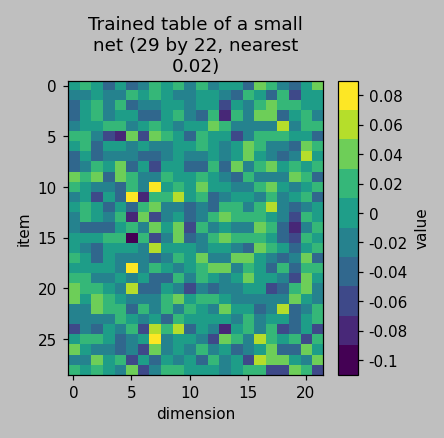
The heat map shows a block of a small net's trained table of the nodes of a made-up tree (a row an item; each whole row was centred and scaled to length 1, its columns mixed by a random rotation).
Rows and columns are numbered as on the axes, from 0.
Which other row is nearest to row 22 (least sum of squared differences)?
4
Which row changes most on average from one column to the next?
24
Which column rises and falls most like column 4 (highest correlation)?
6
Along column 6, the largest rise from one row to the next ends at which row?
12
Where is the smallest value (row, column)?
15, 5
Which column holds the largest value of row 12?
17
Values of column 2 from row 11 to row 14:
-0.06 0 0 -0.04
